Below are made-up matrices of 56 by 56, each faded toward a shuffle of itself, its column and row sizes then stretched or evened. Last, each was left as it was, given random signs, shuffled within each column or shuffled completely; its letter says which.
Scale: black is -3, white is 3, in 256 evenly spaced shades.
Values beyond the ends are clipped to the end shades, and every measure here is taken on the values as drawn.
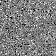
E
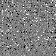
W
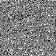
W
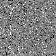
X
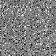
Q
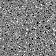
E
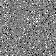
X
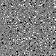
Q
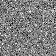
E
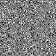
Q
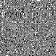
Q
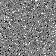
E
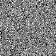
X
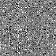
Q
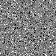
W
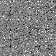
W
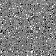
Q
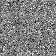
E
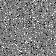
E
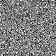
E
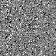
X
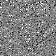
W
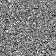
E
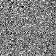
W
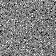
E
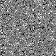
X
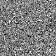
W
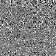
Q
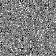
X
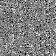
X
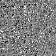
W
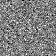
E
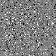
Q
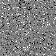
W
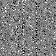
X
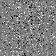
X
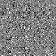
Q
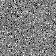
X
